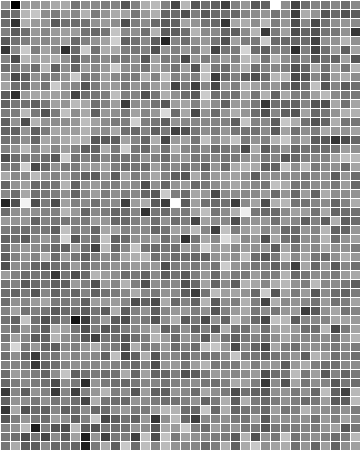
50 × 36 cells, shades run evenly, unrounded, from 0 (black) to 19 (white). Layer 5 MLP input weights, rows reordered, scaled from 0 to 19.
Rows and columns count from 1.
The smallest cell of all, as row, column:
1, 2
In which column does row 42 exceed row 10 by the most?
30
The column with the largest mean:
25
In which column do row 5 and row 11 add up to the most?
12
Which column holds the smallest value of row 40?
4
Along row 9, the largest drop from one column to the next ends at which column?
22
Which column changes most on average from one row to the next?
27
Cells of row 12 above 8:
26
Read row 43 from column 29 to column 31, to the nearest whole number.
6 12 9
